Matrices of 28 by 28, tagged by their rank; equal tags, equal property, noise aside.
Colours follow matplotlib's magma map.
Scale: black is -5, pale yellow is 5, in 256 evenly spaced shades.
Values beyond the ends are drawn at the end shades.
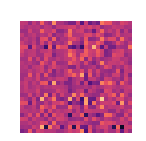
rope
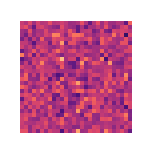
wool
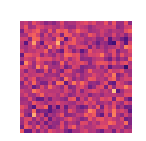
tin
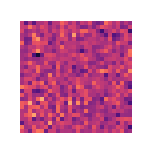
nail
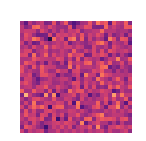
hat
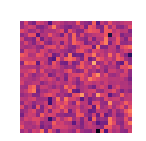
nail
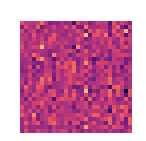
wool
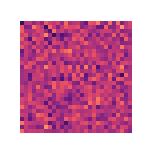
tin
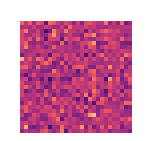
wool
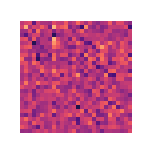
nail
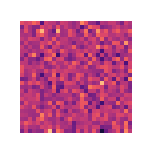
rope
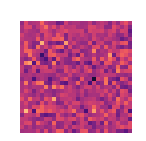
tin
